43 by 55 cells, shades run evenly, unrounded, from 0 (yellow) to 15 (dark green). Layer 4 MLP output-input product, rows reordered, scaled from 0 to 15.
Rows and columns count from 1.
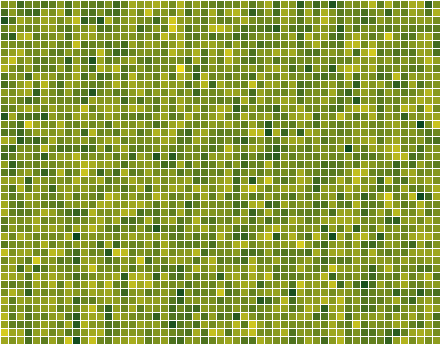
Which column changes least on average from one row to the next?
7
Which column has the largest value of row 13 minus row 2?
30
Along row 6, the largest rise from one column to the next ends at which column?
11
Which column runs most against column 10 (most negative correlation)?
1
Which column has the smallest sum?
17
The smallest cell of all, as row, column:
9, 23
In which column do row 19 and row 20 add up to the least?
50
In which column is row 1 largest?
42
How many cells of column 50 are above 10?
8
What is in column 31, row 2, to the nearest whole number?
8
